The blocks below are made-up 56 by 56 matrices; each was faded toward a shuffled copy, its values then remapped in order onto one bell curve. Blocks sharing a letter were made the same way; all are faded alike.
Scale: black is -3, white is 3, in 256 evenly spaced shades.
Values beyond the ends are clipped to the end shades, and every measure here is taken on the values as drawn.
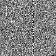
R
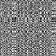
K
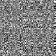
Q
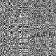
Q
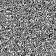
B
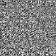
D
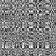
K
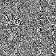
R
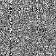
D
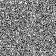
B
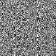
R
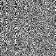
R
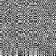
K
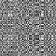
K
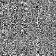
R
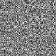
Q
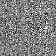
D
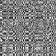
K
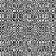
K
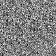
B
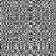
K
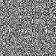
Q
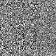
R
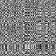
K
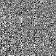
D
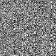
R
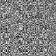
Q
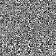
D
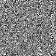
R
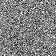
B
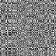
K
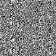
R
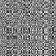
K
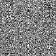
R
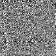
D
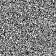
B
